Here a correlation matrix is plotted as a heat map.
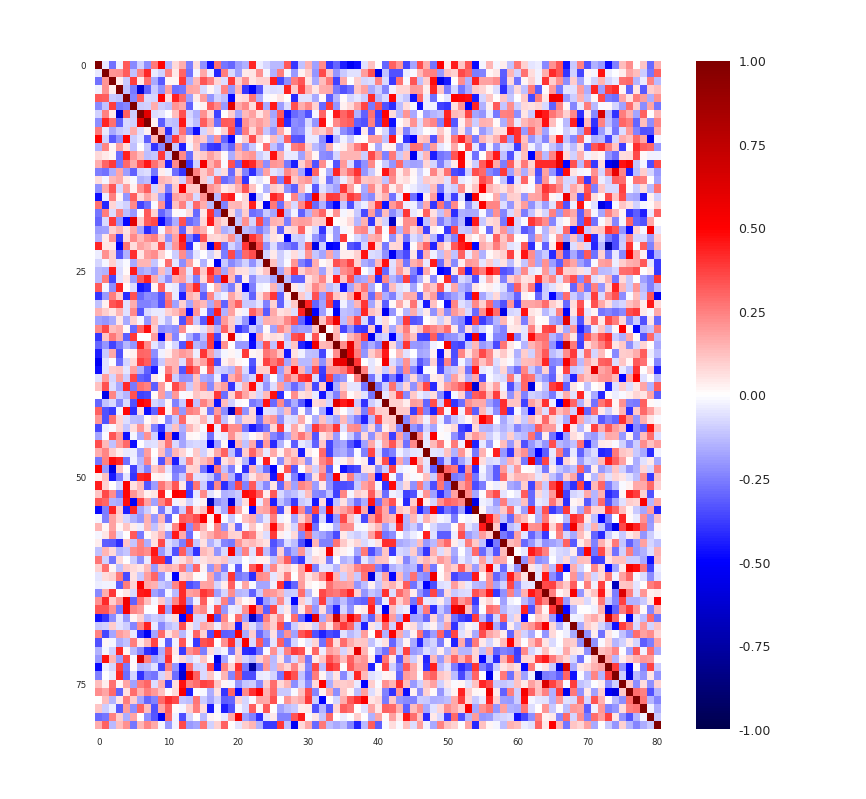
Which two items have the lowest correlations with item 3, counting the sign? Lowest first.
6, 22
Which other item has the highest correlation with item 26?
18
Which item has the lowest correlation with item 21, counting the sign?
27
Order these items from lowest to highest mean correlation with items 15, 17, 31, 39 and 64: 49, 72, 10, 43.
10, 49, 72, 43
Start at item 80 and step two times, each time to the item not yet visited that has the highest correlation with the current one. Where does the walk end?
4
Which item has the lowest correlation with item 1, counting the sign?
40
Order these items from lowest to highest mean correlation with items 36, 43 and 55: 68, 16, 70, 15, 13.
70, 16, 13, 15, 68
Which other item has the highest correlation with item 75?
64
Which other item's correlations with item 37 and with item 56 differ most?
74
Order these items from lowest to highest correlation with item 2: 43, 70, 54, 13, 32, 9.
9, 13, 70, 32, 43, 54
